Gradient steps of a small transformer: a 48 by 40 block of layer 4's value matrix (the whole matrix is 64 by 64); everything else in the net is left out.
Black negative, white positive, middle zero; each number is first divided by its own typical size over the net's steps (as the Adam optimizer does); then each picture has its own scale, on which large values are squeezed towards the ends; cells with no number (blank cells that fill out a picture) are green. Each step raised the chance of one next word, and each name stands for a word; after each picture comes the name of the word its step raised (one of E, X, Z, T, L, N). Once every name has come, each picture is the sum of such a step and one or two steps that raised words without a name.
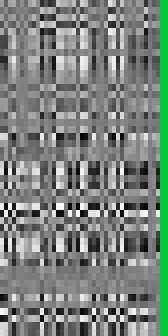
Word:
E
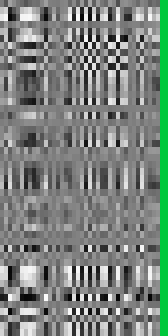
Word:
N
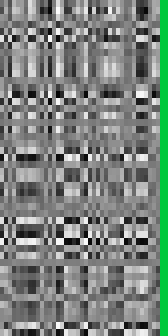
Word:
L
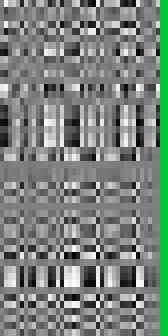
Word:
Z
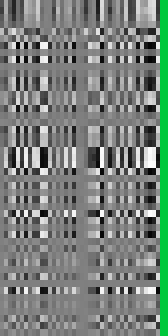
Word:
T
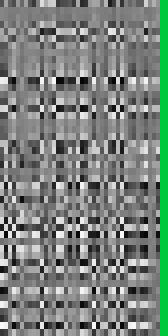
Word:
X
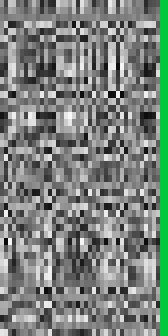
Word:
L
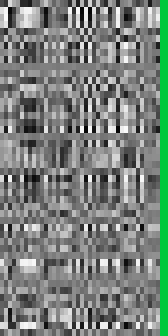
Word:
T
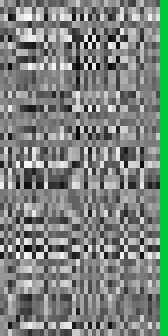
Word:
T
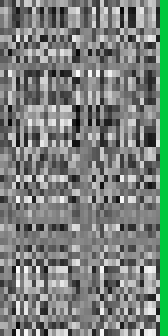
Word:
N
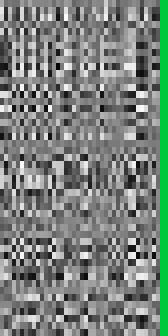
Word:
N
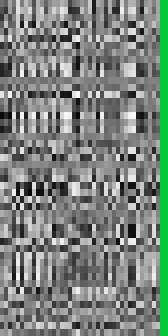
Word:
L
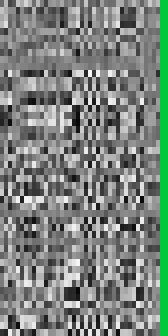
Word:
X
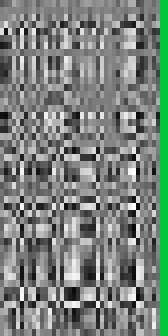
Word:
E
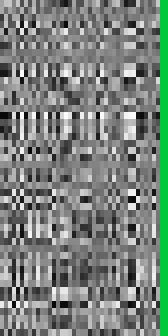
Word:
X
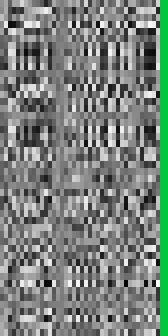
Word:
Z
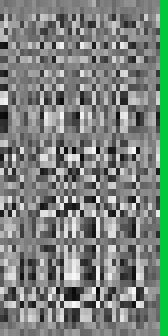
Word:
T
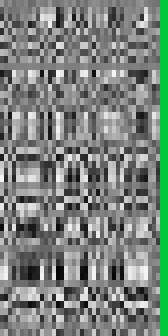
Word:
N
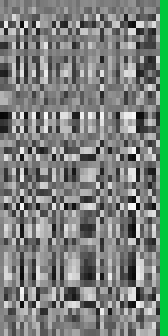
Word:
E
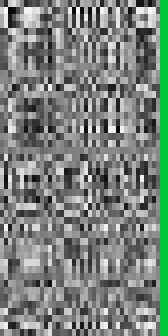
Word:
E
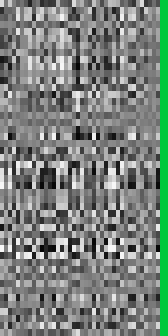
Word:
E
